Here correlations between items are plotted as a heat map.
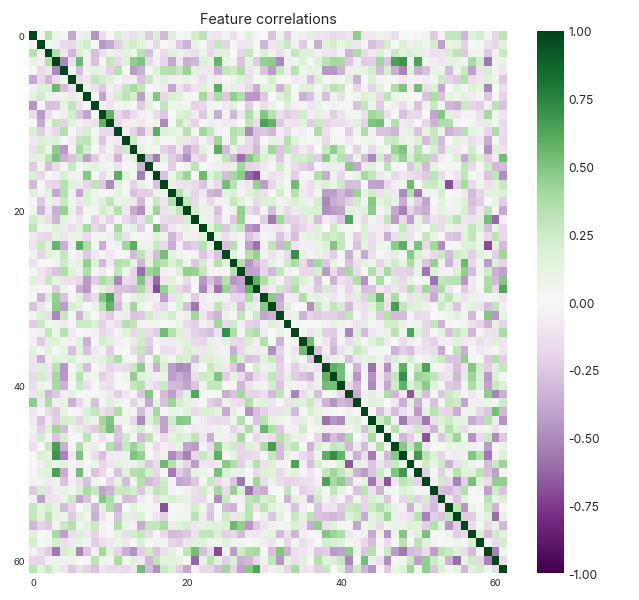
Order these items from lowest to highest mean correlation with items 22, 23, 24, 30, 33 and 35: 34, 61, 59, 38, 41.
59, 61, 34, 41, 38
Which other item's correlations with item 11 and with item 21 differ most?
60
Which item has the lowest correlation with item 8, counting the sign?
0
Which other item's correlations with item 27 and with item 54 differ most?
56
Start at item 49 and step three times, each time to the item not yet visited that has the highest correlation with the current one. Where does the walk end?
17
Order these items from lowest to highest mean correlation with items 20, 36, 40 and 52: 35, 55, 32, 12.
32, 55, 12, 35
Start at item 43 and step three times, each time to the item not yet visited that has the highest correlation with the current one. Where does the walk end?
38
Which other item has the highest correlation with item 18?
42
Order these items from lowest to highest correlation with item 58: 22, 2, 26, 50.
26, 2, 22, 50
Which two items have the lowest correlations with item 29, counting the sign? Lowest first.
16, 24
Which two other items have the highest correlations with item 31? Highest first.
47, 10
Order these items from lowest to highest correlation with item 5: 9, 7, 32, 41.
7, 32, 41, 9
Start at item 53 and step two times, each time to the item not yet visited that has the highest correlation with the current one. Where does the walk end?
10
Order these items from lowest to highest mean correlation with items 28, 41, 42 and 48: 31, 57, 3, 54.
31, 57, 3, 54
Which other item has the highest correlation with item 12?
24
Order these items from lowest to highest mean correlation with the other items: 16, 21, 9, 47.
21, 9, 16, 47
